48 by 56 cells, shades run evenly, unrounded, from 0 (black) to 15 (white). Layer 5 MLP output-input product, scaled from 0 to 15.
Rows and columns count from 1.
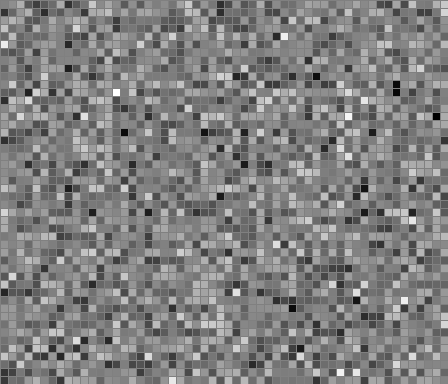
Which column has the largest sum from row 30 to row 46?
28
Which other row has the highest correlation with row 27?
40
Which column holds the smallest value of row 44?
38
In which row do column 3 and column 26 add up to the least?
17
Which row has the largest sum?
15
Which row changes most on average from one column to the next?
45
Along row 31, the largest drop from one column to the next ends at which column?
36
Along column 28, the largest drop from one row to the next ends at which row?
25
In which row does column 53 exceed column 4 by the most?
9
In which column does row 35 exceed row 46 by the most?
2
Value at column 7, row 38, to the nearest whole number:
10
